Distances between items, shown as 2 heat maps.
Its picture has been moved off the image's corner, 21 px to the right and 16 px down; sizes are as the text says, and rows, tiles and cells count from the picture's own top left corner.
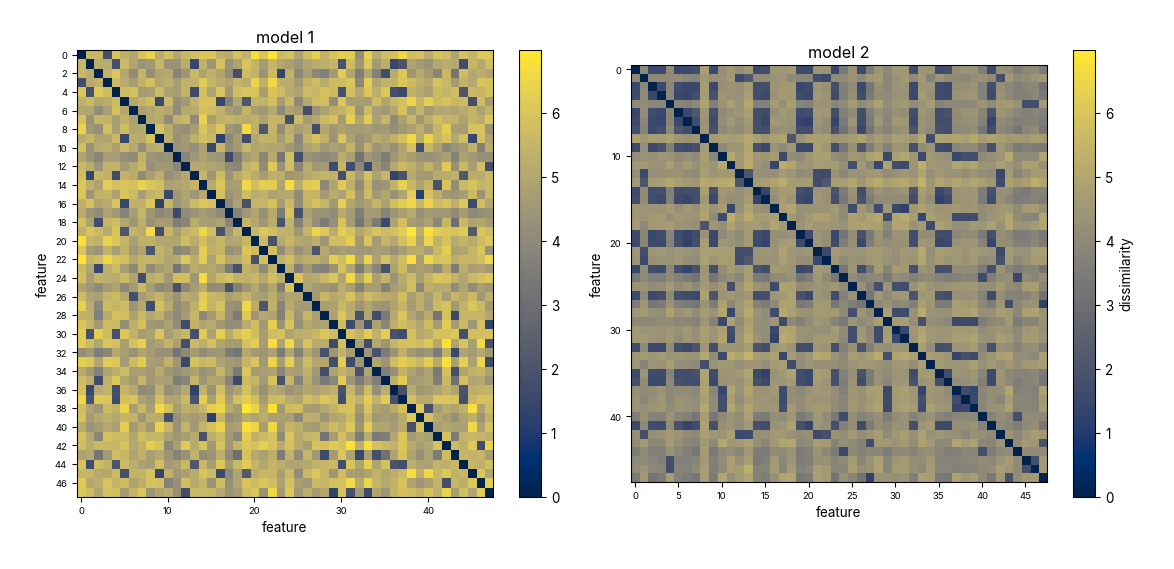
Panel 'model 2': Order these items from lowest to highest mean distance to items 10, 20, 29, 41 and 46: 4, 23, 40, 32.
23, 32, 4, 40
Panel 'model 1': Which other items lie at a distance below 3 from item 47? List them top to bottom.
12, 29, 31, 33
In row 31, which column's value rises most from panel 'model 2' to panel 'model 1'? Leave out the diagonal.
30
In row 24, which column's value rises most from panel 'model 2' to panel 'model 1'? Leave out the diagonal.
40
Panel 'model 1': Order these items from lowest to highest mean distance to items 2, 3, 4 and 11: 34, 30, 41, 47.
34, 30, 41, 47
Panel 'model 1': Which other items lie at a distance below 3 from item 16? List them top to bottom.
5, 9, 19, 45
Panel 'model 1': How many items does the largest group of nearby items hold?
7
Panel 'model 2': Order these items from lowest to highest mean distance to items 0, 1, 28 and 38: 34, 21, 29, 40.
29, 21, 40, 34
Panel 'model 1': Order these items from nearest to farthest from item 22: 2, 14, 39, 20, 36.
20, 39, 36, 2, 14
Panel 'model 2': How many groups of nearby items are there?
8
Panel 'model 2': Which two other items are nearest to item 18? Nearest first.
34, 8
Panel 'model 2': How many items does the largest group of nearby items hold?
17
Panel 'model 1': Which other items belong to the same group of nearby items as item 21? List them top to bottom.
8, 27
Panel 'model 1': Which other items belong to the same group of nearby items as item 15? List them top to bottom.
10, 39
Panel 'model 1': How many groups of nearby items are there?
15
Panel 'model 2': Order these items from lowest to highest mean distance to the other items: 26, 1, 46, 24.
26, 24, 1, 46
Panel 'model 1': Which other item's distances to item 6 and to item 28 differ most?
26
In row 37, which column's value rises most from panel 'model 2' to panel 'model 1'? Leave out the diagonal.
33
